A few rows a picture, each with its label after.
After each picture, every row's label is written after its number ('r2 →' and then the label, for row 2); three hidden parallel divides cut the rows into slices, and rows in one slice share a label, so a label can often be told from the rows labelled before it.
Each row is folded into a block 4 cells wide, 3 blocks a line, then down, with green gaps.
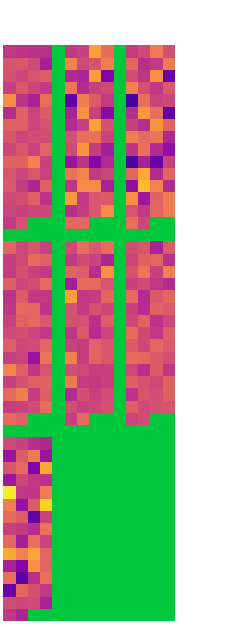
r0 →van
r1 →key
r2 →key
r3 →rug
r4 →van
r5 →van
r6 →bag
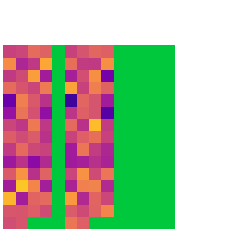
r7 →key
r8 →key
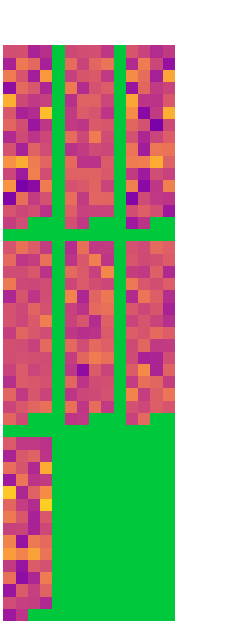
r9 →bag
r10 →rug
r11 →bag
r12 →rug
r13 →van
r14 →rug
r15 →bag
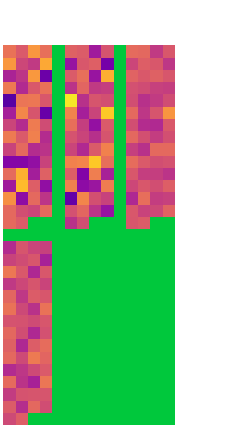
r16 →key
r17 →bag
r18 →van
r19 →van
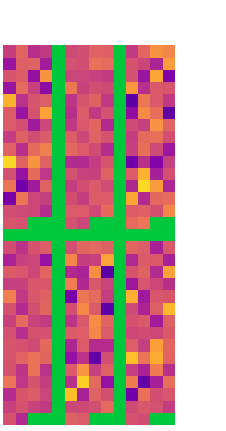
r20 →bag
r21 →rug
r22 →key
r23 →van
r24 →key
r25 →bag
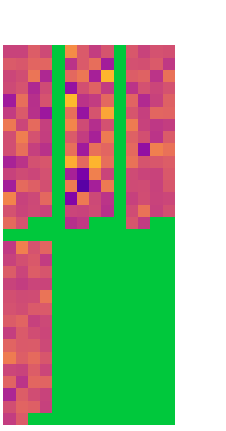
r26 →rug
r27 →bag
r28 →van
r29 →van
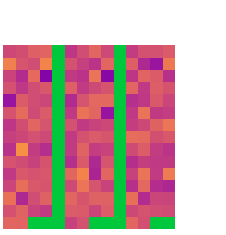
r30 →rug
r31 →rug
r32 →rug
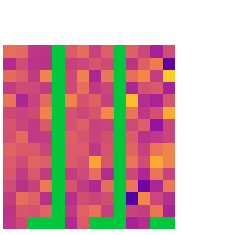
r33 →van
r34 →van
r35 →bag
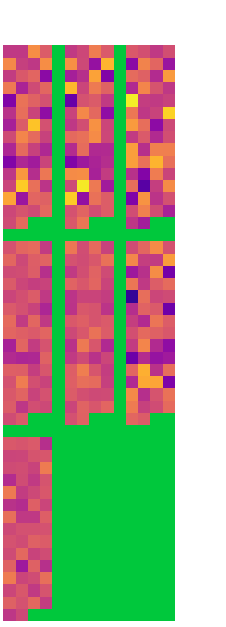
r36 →key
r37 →key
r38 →bag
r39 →rug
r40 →rug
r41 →key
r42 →van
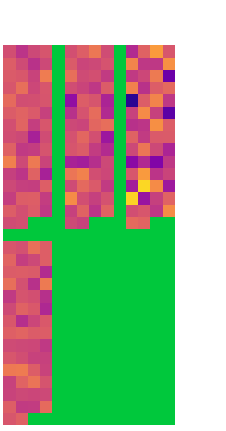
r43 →van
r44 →rug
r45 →key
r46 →rug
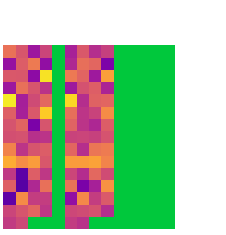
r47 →bag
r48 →bag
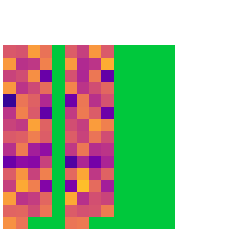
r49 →key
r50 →key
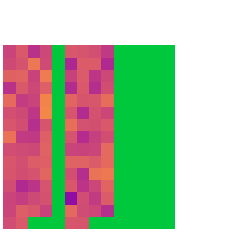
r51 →van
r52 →van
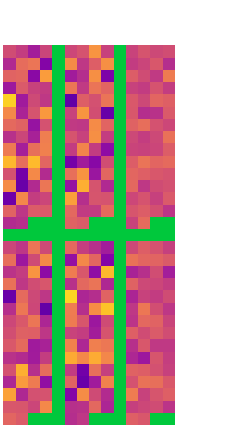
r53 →bag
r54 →key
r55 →van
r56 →key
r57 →bag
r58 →rug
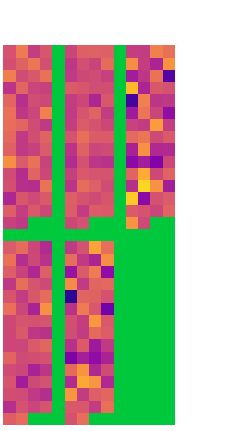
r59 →van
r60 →rug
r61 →key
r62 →van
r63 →key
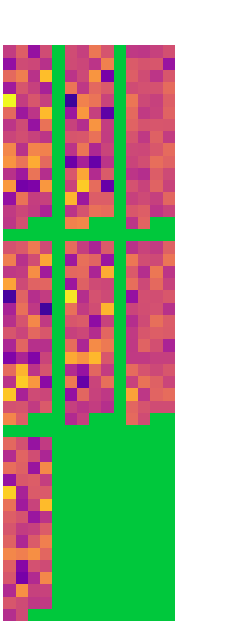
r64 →bag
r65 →key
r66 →van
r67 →key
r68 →bag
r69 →rug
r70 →bag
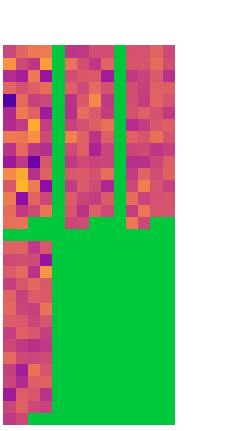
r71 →key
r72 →rug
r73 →rug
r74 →van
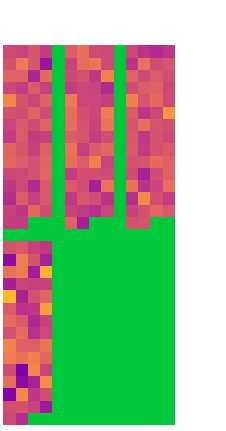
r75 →van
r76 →van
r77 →van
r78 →bag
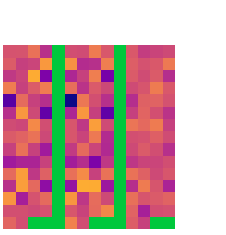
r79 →key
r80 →key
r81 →rug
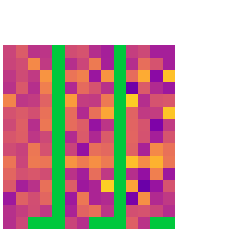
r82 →van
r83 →bag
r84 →bag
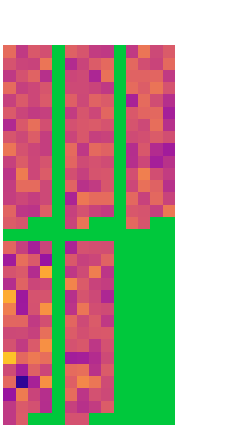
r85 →rug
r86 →van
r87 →rug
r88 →bag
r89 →rug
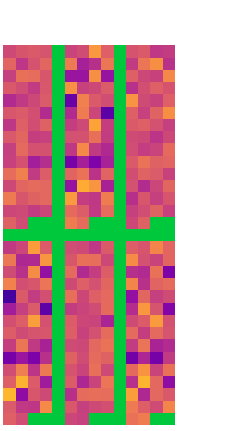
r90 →rug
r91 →key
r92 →van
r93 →key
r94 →van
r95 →key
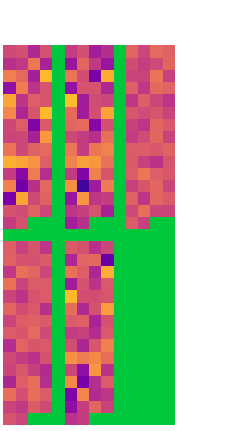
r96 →bag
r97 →bag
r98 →rug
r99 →rug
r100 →bag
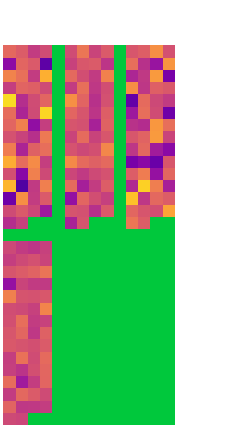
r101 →bag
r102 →van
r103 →key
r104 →van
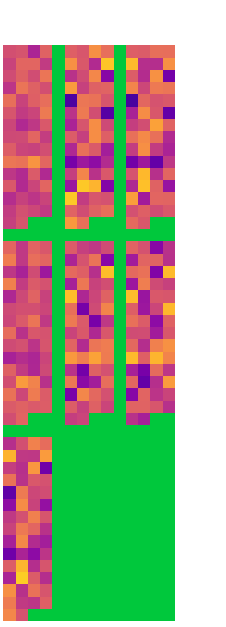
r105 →van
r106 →key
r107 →key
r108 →rug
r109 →bag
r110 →bag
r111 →key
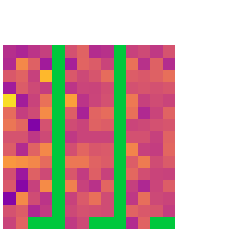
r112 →bag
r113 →van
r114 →van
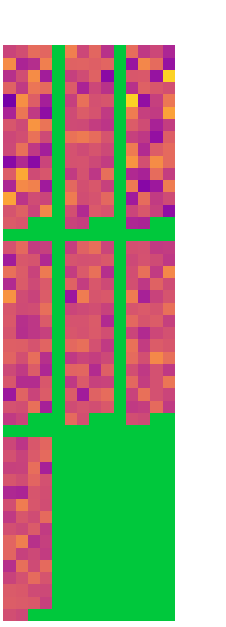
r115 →key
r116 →rug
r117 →bag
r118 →van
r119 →rug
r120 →van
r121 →rug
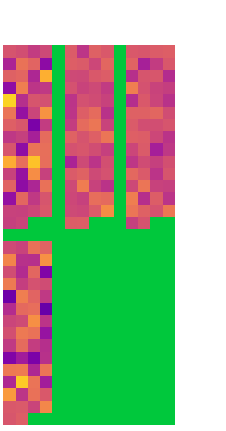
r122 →bag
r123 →rug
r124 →rug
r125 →key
